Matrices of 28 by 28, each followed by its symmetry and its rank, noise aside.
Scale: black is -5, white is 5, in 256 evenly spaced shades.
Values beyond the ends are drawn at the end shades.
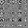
symmetric, rank three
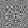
no symmetry, rank three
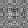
antisymmetric, rank two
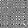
symmetric, rank three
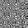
no symmetry, rank four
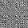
antisymmetric, rank four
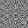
no symmetry, rank four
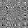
antisymmetric, rank four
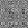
no symmetry, rank three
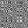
no symmetry, rank three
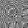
symmetric, rank three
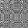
no symmetry, rank three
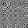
symmetric, rank three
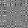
antisymmetric, rank two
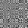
antisymmetric, rank two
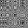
symmetric, rank two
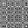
symmetric, rank two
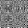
no symmetry, rank three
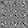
symmetric, rank three
